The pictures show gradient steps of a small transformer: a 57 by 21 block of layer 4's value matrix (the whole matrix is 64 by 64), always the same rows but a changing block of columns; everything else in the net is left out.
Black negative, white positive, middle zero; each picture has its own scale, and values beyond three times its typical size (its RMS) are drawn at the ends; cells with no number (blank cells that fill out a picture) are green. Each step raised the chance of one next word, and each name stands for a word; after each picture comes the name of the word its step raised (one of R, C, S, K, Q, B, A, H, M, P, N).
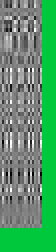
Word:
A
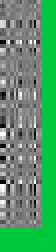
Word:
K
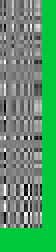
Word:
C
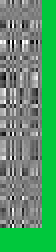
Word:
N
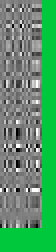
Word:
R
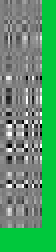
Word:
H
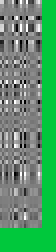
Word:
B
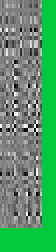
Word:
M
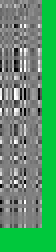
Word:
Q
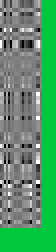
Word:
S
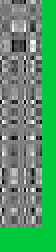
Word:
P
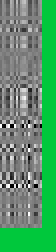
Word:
H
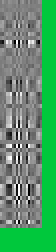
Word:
S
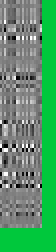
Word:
H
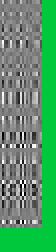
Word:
S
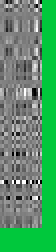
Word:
K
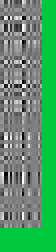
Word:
B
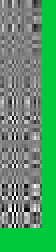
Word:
C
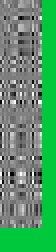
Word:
B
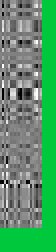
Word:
K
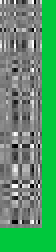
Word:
S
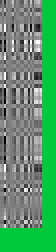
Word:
N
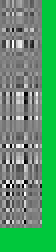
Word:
S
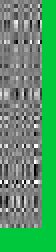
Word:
K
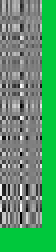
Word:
C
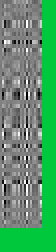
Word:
K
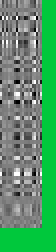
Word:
B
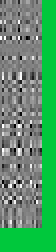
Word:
H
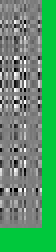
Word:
R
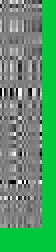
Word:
K
